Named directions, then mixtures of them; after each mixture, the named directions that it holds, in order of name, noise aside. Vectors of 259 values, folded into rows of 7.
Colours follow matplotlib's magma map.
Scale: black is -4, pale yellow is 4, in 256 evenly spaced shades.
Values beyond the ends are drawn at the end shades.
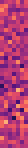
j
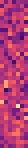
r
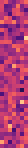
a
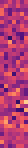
a, j, r.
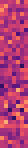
j.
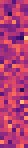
a, r.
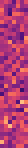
a, j, r.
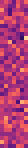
a, j, r.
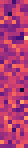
a, r.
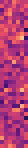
a, r.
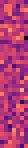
a.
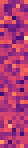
a.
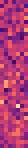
r.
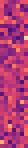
a.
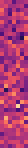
a, j, r.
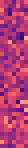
a, j, r.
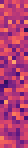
j, r.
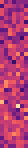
r.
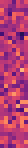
a, j, r.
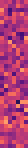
a, j, r.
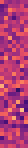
j.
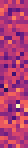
j, r.
